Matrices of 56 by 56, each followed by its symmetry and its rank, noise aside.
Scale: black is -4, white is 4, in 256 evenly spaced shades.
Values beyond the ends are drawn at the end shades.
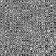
symmetric, rank six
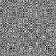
symmetric, rank five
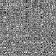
no symmetry, rank seven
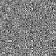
no symmetry, rank five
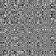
no symmetry, rank five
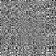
antisymmetric, rank six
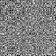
symmetric, rank six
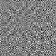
antisymmetric, rank six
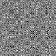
symmetric, rank five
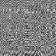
no symmetry, rank five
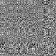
no symmetry, rank five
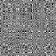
no symmetry, rank five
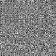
no symmetry, rank seven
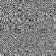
no symmetry, rank five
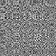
symmetric, rank six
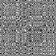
symmetric, rank six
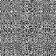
symmetric, rank five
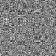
no symmetry, rank six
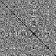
symmetric, rank six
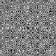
symmetric, rank six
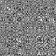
symmetric, rank six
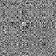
symmetric, rank five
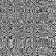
no symmetry, rank five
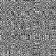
no symmetry, rank seven
